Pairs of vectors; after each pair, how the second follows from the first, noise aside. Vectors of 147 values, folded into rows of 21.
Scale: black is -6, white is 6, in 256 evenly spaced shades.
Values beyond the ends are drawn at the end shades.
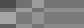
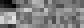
scaled up.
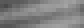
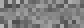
sign-scrambled.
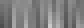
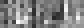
wrapped around, scaled up.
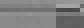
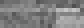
negated.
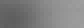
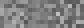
sign-scrambled.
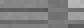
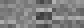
wrapped around, negated.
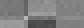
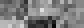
scaled up.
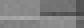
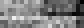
scaled up.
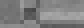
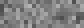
shuffled.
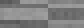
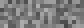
shuffled.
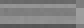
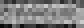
scaled up.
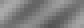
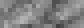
wrapped around, negated.
